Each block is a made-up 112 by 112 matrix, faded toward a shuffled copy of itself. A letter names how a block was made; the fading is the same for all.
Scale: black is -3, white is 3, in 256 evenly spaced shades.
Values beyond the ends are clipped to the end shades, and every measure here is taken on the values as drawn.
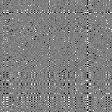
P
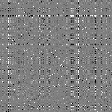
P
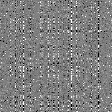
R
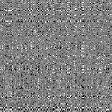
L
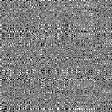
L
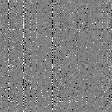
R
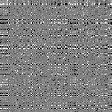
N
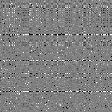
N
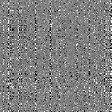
R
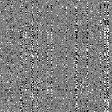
R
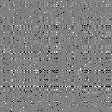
N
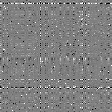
P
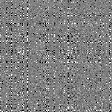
R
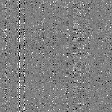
R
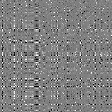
P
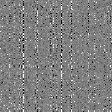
R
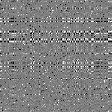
N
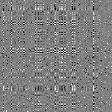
P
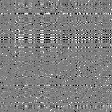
N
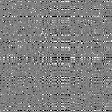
N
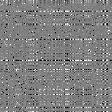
P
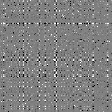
P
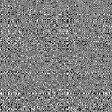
L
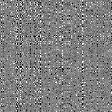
R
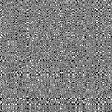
L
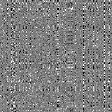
R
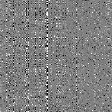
R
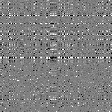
N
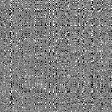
R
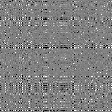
N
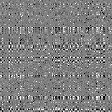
N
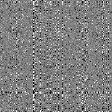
R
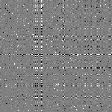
P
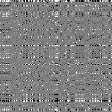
N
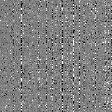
R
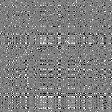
N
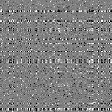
N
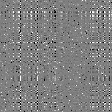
P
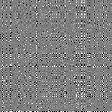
P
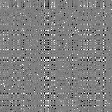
P
